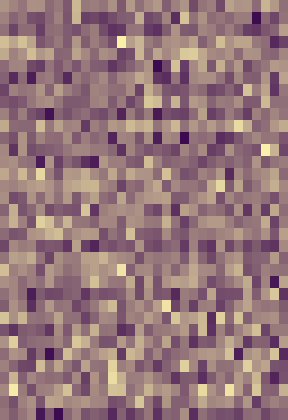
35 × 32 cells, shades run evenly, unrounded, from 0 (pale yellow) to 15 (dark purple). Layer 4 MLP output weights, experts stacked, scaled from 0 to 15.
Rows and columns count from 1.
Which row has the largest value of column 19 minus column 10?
16
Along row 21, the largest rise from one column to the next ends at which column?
10
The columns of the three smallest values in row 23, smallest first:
14, 1, 27
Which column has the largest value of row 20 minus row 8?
17
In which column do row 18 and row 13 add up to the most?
20
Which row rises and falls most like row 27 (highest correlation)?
6
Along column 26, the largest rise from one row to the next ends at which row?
12
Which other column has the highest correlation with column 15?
5
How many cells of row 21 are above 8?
24
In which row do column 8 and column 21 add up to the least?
31
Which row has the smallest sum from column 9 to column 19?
15
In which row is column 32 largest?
30
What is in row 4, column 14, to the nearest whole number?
0
